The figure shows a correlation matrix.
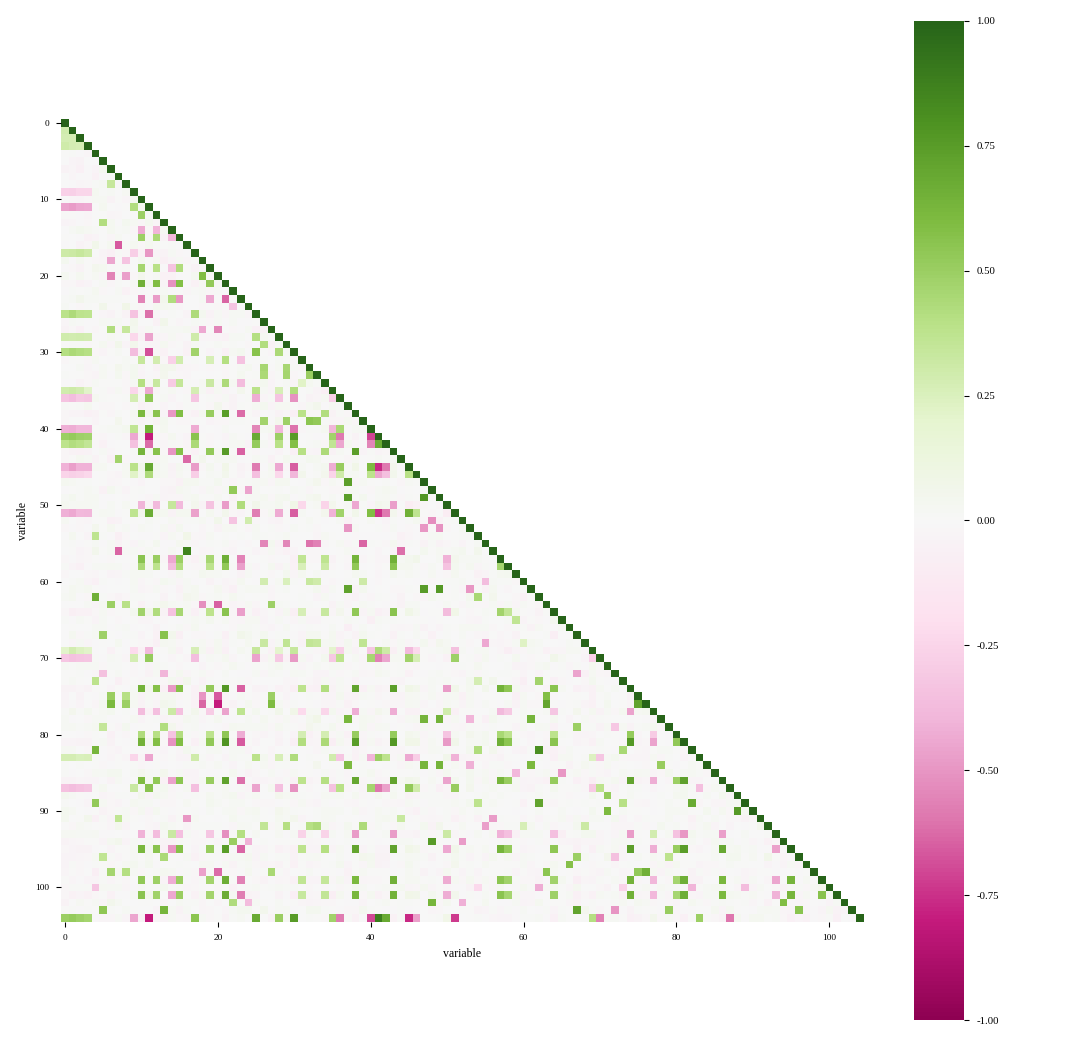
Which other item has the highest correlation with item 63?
76
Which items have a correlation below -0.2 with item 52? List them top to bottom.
22, 48, 94, 102
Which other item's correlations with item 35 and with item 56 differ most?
16
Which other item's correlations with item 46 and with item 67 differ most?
103
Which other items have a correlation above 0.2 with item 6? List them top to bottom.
8, 27, 63, 75, 76, 98
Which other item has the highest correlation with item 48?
94
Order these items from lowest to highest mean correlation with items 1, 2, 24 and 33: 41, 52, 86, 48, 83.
48, 86, 52, 83, 41
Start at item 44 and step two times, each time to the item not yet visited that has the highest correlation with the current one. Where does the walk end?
91
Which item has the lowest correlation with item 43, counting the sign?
23
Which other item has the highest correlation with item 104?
41
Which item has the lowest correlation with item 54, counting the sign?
100
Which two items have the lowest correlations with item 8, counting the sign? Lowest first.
20, 18
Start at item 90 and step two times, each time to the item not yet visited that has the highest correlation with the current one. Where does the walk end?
71
